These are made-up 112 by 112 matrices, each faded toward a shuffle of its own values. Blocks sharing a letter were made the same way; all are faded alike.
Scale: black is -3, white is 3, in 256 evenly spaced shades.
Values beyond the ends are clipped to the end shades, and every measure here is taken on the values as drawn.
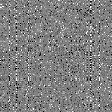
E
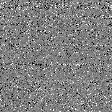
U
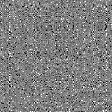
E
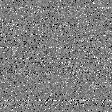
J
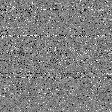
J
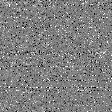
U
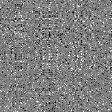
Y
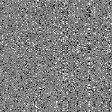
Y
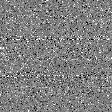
J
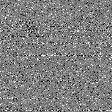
J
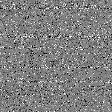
J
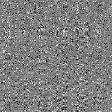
E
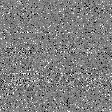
U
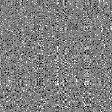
E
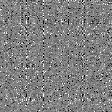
E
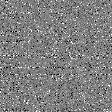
U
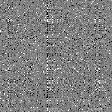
E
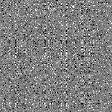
E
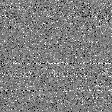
J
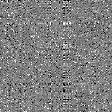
E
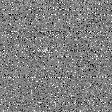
J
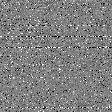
J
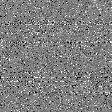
J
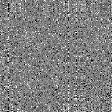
E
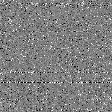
J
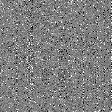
Y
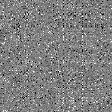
Y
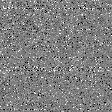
U
